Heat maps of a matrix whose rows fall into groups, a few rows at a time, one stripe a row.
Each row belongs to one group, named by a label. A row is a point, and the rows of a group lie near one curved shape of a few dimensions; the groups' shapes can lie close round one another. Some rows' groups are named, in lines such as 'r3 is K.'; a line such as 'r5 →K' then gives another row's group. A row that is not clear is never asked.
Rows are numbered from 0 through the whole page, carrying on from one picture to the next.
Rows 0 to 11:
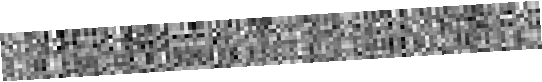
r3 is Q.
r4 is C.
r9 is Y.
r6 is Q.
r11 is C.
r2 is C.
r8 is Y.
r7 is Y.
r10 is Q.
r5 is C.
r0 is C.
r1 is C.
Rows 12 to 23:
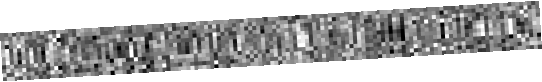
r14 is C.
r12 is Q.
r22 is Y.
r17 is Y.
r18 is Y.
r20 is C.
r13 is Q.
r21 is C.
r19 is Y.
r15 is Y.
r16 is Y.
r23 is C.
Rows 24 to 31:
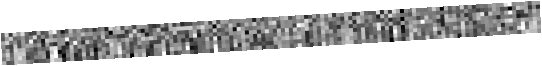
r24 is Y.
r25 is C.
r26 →Y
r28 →Y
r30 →C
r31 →Y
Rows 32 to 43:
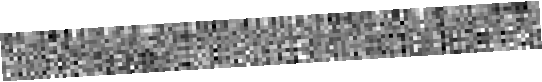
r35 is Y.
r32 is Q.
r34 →Q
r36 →Q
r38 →Y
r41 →C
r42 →Y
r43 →Q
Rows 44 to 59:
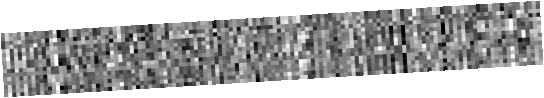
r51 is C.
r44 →C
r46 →C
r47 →C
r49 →Y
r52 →C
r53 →Q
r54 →Q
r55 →Y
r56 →Y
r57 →Y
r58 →C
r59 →Y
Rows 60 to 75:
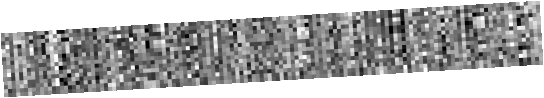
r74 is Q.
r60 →C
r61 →Y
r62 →Y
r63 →Y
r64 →Y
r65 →Y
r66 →C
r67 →Y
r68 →Q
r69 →C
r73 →C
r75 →Q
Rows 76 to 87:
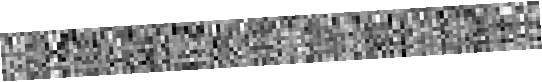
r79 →C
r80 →C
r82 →C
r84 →Y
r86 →Y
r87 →Y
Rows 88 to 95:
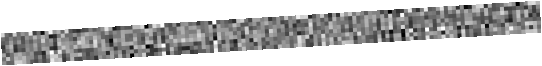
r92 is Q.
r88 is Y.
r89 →Q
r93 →Y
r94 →Y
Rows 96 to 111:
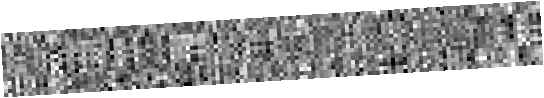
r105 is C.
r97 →Y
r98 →Y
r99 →C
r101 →Q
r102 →C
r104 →C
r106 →Q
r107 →Q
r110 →Q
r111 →Y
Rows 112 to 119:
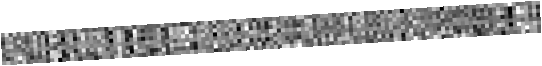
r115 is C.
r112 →Y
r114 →C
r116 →Q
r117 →C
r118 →Y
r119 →C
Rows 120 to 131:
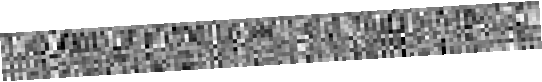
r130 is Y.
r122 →Y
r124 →C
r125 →Y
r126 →Q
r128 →Y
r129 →Q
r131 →Y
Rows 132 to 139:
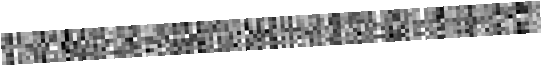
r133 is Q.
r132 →Q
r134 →Q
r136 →Y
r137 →Q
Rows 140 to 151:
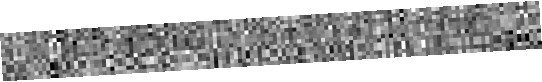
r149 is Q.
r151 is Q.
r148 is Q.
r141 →Q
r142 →C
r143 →Q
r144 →Q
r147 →C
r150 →C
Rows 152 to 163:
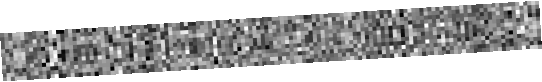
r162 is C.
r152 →C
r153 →Y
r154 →C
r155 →Q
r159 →C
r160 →Y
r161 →Q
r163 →C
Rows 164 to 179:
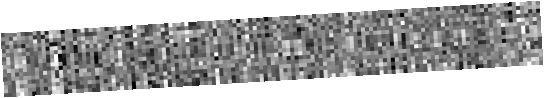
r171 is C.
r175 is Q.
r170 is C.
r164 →C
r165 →Y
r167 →Q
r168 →C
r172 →Y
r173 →C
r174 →Q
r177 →Q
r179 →Y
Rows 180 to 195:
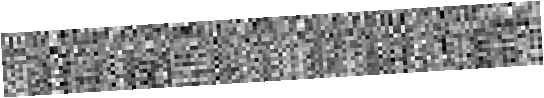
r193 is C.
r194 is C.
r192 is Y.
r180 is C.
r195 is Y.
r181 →Y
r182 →Y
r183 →Y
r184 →Q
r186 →C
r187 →Q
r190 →Y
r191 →C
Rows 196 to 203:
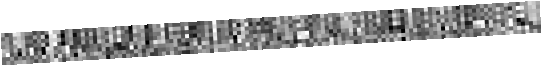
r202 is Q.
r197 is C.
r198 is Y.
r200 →Y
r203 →Y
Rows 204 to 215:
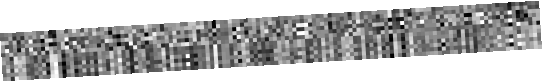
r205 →Q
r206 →Y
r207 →Q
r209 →C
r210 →Y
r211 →Y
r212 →C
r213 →Y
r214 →C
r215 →Y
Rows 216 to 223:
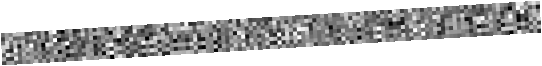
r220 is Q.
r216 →C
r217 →C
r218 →C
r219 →Y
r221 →C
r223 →C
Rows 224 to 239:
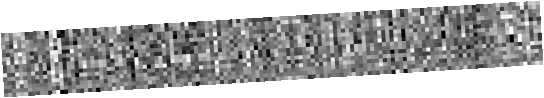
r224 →C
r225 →C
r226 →Q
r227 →Q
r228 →Q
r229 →Y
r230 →Y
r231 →Y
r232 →C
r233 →C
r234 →Y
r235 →Q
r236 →Y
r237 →Q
